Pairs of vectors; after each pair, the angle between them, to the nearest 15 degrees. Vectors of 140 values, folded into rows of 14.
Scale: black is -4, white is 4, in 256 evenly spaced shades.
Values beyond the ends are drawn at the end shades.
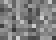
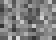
15 degrees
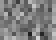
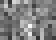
120 degrees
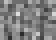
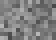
60 degrees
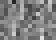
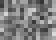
120 degrees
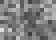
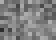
165 degrees
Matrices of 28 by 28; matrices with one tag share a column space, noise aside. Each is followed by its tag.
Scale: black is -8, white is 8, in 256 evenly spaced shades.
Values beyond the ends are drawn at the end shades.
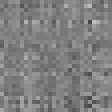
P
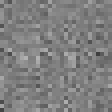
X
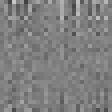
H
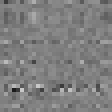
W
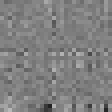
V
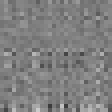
V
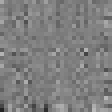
V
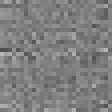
X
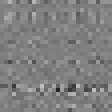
W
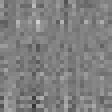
P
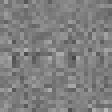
X
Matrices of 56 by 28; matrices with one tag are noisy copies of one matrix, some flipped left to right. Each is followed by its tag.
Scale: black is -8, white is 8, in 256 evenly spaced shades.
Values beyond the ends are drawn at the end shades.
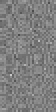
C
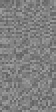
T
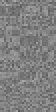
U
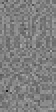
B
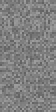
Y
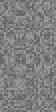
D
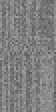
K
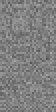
Y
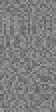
B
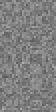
D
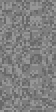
D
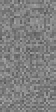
Y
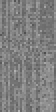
K
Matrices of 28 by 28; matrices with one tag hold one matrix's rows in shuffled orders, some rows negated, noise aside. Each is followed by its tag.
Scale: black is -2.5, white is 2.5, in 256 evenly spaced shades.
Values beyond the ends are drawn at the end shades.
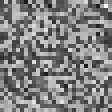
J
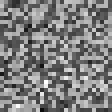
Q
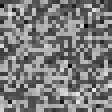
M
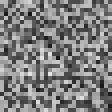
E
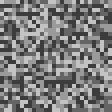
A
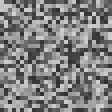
M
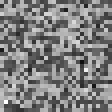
M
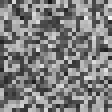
Q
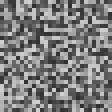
J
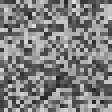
M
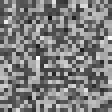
J
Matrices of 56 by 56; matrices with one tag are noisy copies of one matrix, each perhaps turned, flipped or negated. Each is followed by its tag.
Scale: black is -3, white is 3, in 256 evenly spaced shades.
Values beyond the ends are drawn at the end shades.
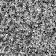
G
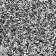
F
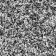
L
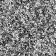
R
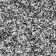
L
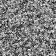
G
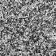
L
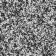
R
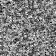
G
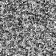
G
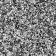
L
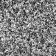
F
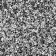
F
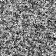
G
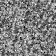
G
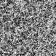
L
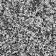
L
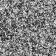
F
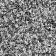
G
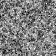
R
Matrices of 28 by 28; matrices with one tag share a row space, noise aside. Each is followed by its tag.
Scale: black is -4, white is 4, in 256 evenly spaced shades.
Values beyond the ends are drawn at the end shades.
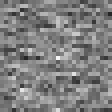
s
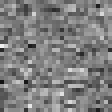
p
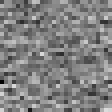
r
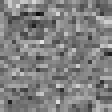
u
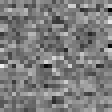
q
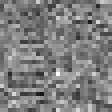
u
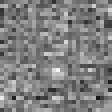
q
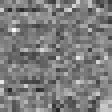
u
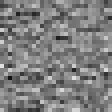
r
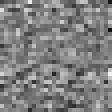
p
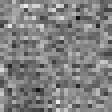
u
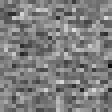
s
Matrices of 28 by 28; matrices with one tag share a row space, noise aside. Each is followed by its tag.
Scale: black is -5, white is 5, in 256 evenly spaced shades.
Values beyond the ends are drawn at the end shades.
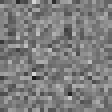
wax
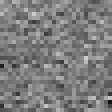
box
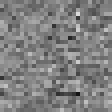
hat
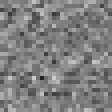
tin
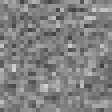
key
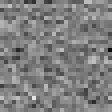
box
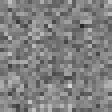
wax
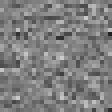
box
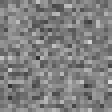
wax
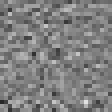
tin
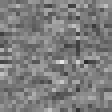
hat
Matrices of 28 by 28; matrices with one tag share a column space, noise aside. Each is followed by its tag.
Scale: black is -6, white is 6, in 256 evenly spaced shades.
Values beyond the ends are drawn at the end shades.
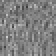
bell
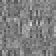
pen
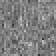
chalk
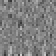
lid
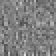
lid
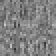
chalk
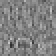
chalk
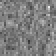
bell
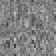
chalk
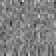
lid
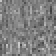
chalk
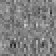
chalk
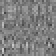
chalk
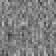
lid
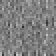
lid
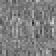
pen
